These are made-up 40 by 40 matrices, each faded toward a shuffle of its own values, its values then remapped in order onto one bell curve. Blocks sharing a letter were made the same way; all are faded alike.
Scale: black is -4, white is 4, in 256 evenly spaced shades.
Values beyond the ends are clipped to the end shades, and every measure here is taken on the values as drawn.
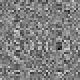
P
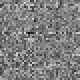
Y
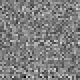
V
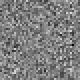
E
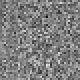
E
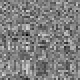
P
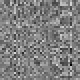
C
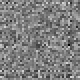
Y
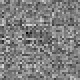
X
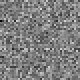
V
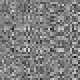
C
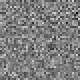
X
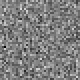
E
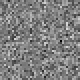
E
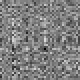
C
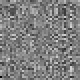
C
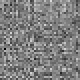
C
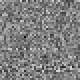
V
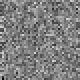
E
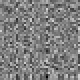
C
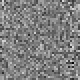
E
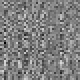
C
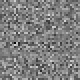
Y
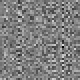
C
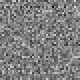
V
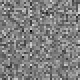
Y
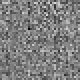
Y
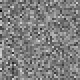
E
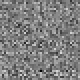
Y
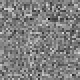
V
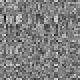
P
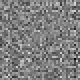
P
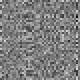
C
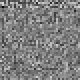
Y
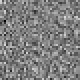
P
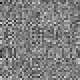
P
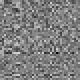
X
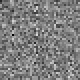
E
